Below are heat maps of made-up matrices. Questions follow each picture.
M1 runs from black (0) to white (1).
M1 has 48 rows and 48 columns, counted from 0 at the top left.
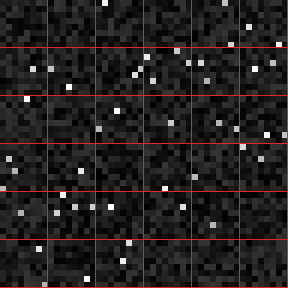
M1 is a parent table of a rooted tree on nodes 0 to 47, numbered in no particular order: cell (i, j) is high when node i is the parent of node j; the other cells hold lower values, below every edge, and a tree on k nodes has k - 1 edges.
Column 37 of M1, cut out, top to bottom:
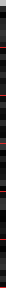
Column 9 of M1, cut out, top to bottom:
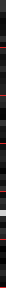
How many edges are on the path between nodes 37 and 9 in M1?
2
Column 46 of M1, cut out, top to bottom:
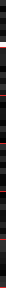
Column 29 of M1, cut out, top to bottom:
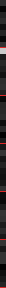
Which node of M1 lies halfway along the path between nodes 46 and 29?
11
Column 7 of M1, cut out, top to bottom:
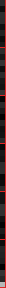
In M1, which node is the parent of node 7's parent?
22
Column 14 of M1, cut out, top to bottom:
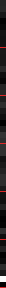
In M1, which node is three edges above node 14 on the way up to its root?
47
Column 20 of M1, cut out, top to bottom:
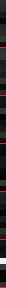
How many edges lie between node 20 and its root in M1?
2
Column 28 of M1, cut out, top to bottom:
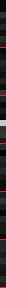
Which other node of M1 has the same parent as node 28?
36
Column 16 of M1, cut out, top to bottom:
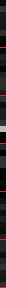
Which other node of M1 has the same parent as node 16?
39
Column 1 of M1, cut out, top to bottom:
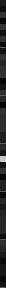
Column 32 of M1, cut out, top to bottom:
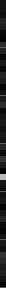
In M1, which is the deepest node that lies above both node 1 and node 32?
26
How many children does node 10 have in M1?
3
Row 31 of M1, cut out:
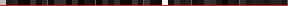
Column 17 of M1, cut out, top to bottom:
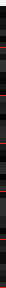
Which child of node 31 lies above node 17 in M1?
0
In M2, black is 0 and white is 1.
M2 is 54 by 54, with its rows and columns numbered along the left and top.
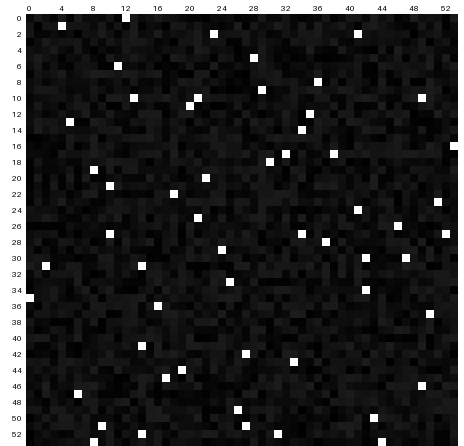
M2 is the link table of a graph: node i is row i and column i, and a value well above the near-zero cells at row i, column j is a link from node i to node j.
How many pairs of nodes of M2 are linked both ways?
1
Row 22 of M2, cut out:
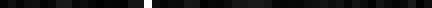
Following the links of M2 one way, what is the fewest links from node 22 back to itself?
7
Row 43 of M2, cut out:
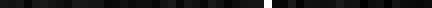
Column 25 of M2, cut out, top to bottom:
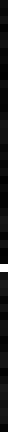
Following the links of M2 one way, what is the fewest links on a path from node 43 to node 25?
2
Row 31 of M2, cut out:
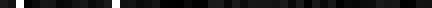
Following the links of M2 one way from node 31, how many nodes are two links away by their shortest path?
3
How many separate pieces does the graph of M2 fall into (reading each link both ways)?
11
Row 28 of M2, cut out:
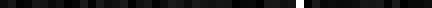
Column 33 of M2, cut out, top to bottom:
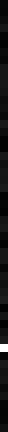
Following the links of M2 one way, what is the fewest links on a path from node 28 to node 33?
4
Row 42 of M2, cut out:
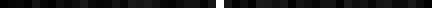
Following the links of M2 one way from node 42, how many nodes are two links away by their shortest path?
3
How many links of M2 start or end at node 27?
5
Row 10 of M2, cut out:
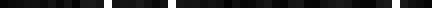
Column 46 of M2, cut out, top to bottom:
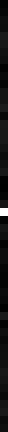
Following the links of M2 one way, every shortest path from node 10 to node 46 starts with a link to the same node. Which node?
node 49
